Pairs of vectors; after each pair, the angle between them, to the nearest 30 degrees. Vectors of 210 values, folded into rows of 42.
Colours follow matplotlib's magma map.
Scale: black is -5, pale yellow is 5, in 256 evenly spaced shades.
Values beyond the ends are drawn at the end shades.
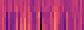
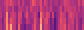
150 degrees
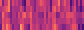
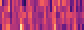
30 degrees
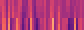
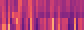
30 degrees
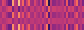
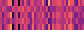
150 degrees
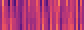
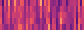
150 degrees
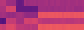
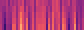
90 degrees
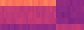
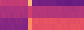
90 degrees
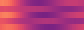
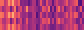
60 degrees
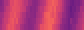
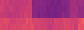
90 degrees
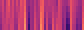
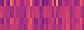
120 degrees
